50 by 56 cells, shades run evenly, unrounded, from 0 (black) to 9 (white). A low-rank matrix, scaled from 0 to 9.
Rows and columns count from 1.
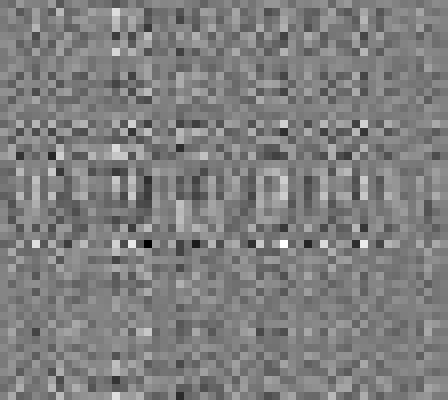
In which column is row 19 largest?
15
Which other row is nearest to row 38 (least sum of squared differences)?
30
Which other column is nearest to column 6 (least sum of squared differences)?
1
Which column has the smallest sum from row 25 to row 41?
19
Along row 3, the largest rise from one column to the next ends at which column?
46
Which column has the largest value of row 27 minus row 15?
23
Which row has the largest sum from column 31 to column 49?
22
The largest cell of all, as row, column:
31, 36
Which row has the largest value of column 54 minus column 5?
42
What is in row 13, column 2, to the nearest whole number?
3
